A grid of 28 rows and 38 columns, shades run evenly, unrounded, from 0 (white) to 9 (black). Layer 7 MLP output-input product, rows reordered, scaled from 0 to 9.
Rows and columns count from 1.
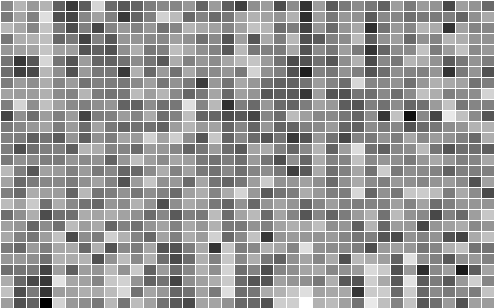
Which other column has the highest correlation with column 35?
6
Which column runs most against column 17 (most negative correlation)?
21
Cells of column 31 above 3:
26
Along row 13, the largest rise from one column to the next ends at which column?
18
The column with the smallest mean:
25
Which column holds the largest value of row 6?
2
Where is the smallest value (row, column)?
28, 24
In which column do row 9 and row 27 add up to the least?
38
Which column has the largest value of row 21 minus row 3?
33
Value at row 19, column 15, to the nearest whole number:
3
